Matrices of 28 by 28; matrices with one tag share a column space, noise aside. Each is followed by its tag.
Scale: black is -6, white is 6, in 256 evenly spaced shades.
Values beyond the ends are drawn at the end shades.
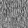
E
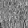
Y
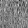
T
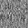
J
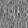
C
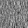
Y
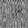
C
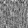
T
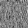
C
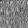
T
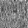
C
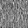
J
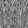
T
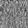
T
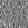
Y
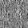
C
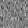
E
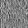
J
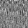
T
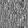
J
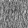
C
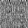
C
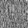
C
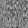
E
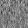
T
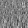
Y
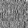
C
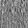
T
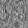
C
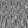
Y
